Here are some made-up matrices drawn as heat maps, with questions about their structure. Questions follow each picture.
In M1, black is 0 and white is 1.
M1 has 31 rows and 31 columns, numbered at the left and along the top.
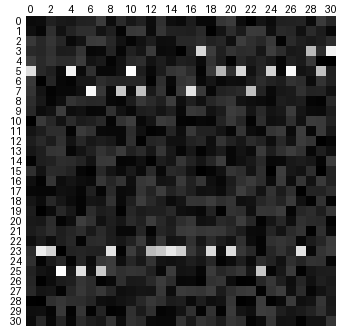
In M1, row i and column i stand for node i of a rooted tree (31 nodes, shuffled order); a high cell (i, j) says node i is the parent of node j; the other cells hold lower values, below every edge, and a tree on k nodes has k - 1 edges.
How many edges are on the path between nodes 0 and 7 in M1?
3
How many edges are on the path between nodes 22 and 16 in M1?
2
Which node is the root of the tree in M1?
25
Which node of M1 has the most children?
23
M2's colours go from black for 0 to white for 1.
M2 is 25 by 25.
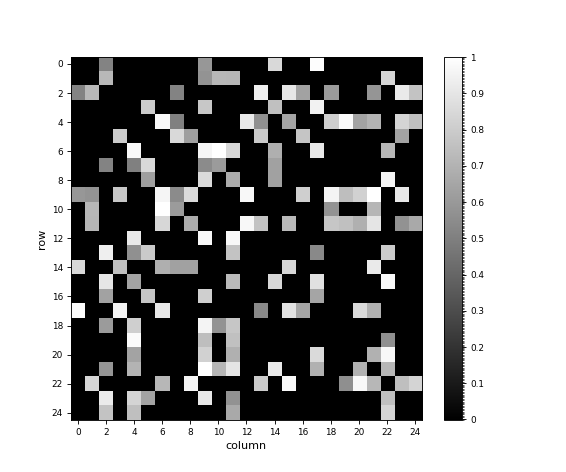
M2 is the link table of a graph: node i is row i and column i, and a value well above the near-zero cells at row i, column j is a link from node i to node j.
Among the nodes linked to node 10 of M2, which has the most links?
node 21
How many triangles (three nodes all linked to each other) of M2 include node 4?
1
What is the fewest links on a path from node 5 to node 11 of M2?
2
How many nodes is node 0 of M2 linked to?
4
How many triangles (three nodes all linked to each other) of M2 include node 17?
1
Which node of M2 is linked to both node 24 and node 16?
node 2
